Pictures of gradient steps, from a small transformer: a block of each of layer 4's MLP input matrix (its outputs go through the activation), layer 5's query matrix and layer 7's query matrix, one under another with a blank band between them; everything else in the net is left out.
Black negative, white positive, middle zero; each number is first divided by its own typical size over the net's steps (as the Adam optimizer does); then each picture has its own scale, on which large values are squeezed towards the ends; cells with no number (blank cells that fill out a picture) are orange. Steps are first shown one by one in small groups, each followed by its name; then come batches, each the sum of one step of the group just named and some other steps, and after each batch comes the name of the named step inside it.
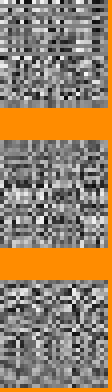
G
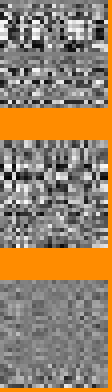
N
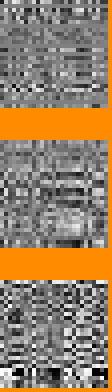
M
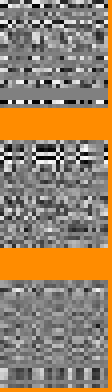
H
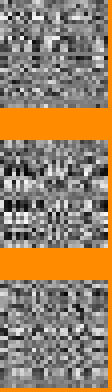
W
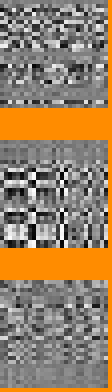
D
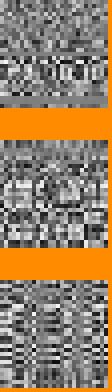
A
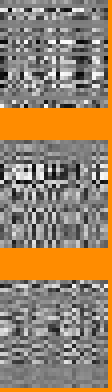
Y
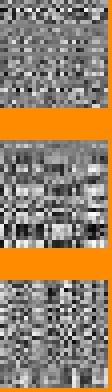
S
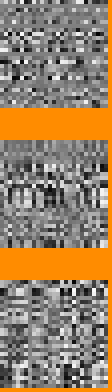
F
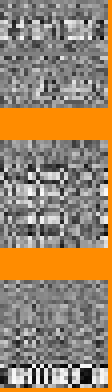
N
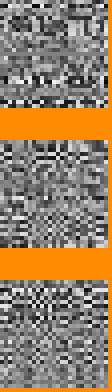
H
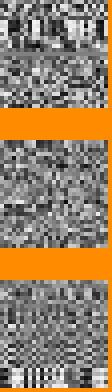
N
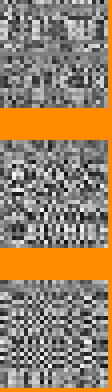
N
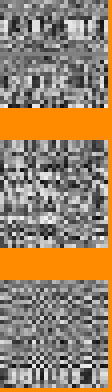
N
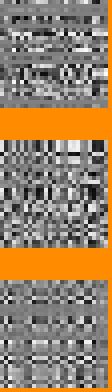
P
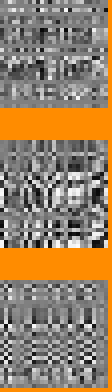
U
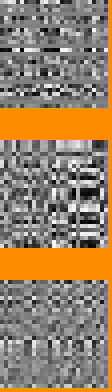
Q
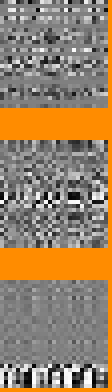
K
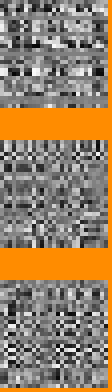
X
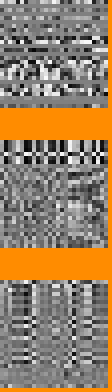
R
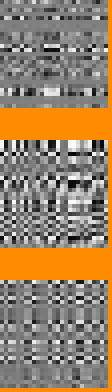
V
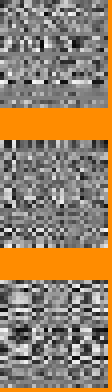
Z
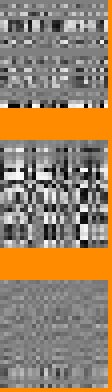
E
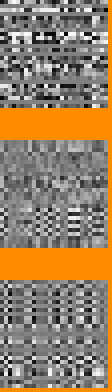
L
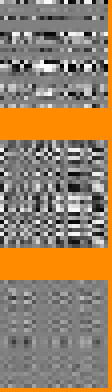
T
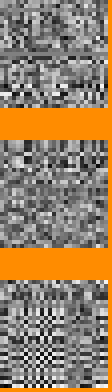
R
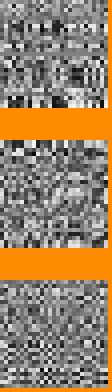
U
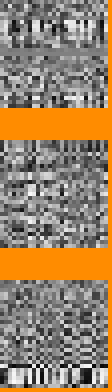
X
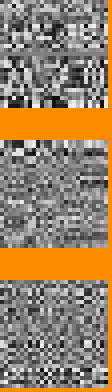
L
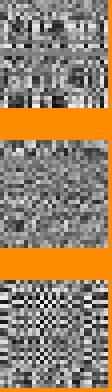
K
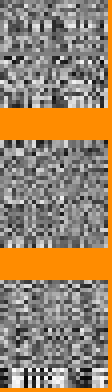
Z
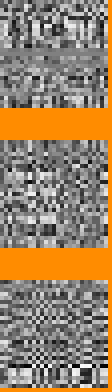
X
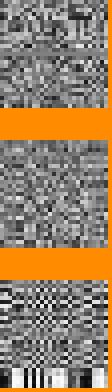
L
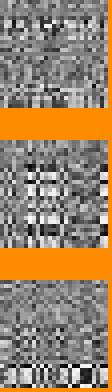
Q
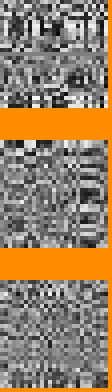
Q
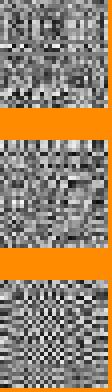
V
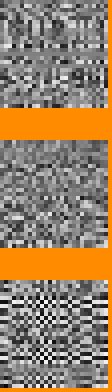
Z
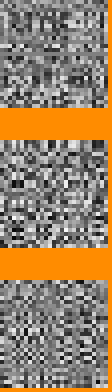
V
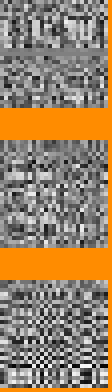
X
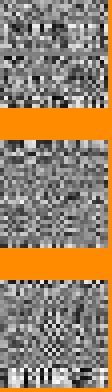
K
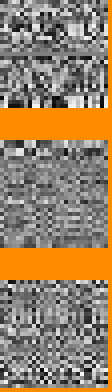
L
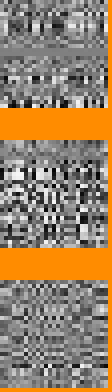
E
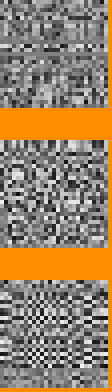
V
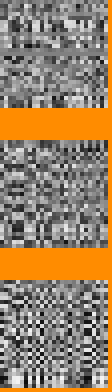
X
